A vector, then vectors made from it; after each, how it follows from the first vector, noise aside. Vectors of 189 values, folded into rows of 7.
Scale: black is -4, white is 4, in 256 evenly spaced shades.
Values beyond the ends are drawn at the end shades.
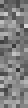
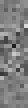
partly zeroed.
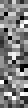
reversed, scaled up.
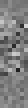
partly zeroed.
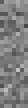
negated, shrunk.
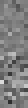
reversed, partly zeroed.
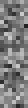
wrapped around, negated.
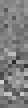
reversed, partly zeroed.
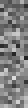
wrapped around, negated.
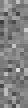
negated, partly zeroed.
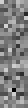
wrapped around, negated.
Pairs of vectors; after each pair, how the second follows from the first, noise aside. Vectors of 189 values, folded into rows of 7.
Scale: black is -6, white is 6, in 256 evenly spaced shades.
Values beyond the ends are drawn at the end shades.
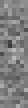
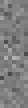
reversed, partly zeroed.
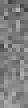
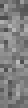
wrapped around, negated.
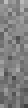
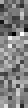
wrapped around, scaled up.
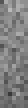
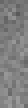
reversed, shrunk.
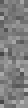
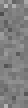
reversed, partly zeroed.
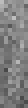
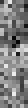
wrapped around, scaled up.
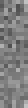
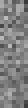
negated.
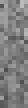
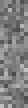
shuffled.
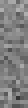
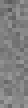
reversed, shrunk.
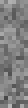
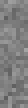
shrunk.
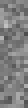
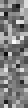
wrapped around, scaled up.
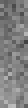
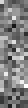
wrapped around, scaled up.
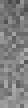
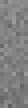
reversed, shrunk.
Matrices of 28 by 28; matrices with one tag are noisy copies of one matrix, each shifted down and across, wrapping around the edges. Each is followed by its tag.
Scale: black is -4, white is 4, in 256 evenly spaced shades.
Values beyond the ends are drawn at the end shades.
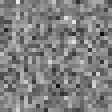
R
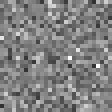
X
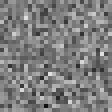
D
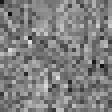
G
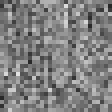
G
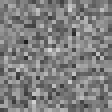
X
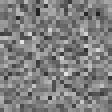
X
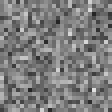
R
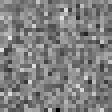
R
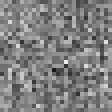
G
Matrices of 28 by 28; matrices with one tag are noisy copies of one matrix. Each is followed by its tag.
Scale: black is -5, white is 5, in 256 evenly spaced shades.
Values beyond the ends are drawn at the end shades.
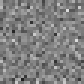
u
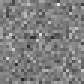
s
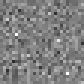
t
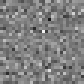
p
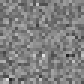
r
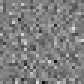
u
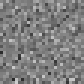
u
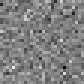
p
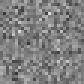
t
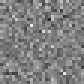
p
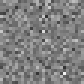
p
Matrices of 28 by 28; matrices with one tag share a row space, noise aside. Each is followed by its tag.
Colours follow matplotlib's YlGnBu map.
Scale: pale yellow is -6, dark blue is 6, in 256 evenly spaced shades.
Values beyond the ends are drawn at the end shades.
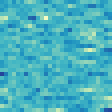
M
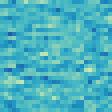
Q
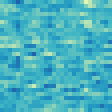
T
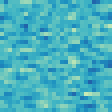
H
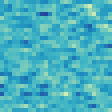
H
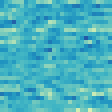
T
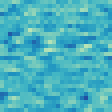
T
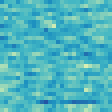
T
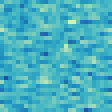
H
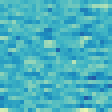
T
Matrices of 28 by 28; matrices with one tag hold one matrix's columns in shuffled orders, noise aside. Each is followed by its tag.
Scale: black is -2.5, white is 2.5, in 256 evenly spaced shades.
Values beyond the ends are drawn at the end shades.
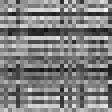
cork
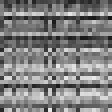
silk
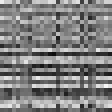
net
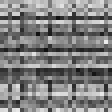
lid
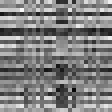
cork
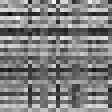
cork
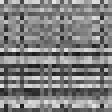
net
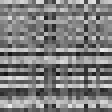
net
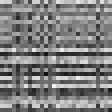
net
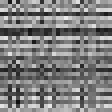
cork
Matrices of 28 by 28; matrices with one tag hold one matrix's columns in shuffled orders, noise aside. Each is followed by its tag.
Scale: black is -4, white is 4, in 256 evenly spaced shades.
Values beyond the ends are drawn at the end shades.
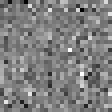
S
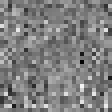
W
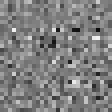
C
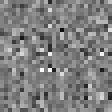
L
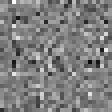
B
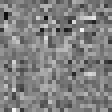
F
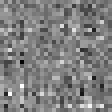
W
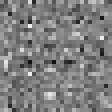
B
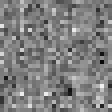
W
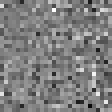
S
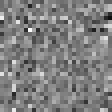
F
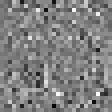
S
